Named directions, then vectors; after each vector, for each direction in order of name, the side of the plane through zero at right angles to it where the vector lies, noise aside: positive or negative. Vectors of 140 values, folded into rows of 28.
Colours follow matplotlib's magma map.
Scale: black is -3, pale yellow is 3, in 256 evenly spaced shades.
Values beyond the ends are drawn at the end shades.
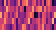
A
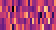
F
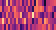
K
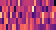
positive, negative, negative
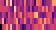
negative, positive, positive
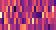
positive, positive, negative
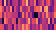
positive, positive, negative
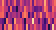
negative, positive, negative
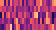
negative, positive, positive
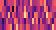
negative, positive, negative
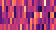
negative, negative, negative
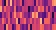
negative, positive, positive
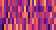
negative, positive, negative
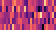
negative, negative, negative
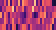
positive, negative, negative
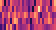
negative, positive, positive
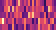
positive, negative, positive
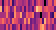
positive, positive, positive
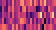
negative, negative, negative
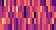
positive, negative, positive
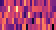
positive, negative, positive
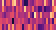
negative, negative, negative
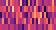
negative, negative, positive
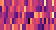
negative, negative, negative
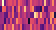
negative, negative, negative
